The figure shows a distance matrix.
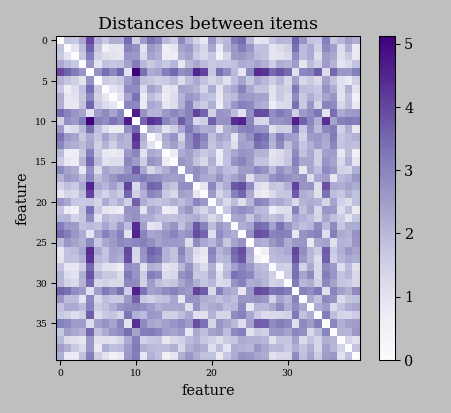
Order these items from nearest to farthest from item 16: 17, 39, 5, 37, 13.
5, 37, 13, 39, 17
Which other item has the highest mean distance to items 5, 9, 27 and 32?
10
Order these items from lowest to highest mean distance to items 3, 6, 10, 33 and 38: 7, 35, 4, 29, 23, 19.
19, 7, 29, 23, 35, 4
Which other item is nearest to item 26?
27
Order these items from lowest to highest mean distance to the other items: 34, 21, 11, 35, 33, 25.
21, 34, 11, 33, 25, 35
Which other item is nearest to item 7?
39
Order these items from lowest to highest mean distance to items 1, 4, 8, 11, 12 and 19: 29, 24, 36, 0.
29, 0, 24, 36
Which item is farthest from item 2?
4
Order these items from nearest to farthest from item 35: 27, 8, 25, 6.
25, 6, 8, 27
